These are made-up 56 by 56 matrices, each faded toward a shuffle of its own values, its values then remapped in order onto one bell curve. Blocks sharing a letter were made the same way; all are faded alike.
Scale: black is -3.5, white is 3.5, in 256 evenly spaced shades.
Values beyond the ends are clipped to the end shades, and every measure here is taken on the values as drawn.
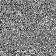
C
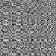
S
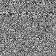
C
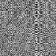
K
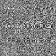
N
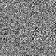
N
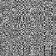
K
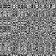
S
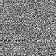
N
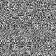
N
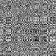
S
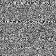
C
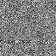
C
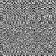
S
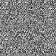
N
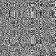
K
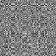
S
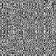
K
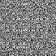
N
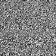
C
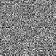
N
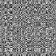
K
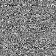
C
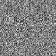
N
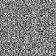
N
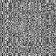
K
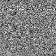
C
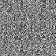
N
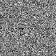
C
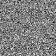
C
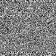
C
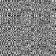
S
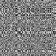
S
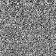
C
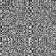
K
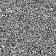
C
